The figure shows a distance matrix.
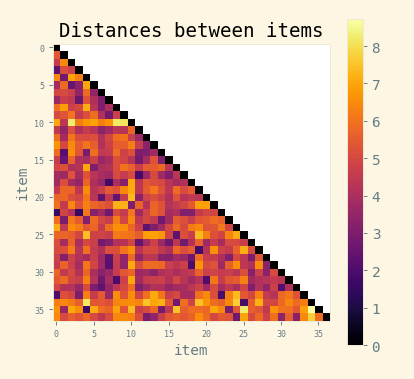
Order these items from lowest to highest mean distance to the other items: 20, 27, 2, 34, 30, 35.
30, 20, 27, 2, 35, 34
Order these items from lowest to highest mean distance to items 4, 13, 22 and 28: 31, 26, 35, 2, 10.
26, 35, 31, 2, 10
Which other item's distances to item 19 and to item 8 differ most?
27
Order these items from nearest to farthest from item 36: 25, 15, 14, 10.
14, 15, 10, 25
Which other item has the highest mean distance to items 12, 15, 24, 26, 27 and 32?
34
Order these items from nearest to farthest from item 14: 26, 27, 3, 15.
15, 26, 27, 3
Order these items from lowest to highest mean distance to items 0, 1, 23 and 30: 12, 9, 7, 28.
28, 7, 12, 9
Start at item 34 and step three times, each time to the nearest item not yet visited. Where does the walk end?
5
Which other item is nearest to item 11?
17
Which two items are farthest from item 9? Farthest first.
10, 21
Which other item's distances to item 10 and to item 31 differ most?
8
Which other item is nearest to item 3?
22
